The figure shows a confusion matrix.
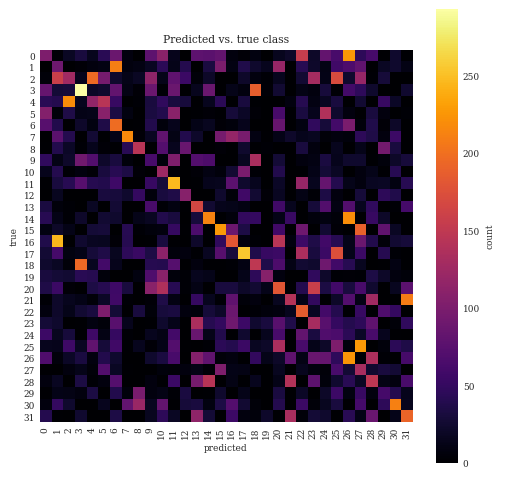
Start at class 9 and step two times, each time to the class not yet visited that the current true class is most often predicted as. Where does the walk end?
3
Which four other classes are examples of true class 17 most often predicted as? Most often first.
25, 22, 10, 15
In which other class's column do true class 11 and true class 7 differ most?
22
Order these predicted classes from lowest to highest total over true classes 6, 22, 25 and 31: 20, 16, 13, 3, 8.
8, 3, 13, 16, 20
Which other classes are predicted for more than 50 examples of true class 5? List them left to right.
0, 11, 20, 24
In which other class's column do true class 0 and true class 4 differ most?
26
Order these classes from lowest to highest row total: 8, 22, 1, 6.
8, 6, 22, 1
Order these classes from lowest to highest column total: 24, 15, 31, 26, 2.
2, 31, 15, 24, 26
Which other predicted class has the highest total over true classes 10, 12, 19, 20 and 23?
17
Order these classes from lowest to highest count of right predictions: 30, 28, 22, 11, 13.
28, 13, 22, 30, 11
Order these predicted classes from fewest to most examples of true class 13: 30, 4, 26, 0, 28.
30, 4, 0, 28, 26
